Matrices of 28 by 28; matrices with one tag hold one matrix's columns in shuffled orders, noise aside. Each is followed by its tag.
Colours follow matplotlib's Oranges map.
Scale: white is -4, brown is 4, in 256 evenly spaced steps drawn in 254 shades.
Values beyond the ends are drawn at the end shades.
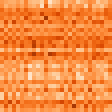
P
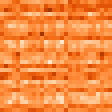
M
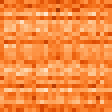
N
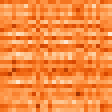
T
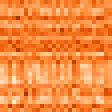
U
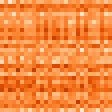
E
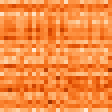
E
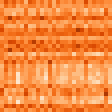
U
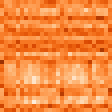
U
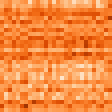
P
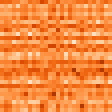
T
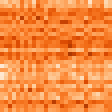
P
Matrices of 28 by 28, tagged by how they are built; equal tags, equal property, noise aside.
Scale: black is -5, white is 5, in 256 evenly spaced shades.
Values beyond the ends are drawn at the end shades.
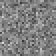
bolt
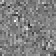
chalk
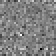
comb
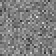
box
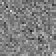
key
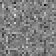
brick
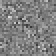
chalk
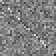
key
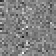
brick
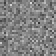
bolt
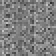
bolt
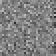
brick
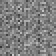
bolt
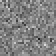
key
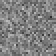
bolt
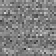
box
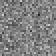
bolt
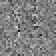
brick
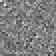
key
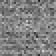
box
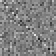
key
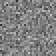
bolt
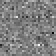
comb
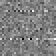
comb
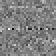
comb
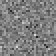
key
